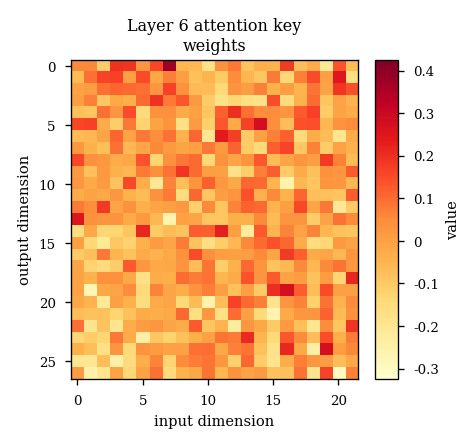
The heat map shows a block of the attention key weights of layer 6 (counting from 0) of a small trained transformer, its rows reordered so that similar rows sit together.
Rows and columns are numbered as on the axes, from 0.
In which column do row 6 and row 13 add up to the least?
10
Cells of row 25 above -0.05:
12
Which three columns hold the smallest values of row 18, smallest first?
5, 20, 18
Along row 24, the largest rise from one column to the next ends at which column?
19
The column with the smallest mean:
1
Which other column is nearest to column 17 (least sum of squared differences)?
13
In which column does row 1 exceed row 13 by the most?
7
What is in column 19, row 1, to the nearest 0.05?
0
